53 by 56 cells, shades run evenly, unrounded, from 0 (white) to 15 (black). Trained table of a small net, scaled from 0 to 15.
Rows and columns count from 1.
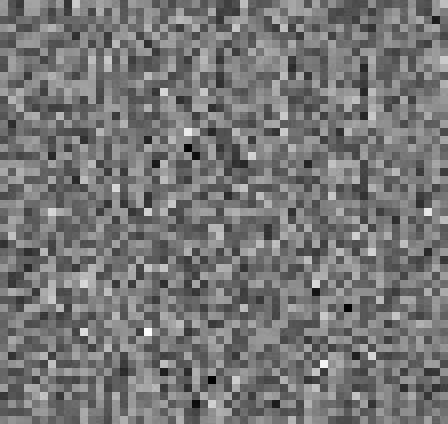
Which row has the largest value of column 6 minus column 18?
40
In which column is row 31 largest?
1
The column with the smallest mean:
42
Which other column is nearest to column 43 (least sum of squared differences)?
12
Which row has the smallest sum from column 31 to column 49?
50
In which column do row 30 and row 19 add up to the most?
24
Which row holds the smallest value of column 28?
30
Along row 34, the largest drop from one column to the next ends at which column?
19
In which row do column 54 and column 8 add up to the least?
27
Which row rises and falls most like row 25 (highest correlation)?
6
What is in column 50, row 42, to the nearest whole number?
8
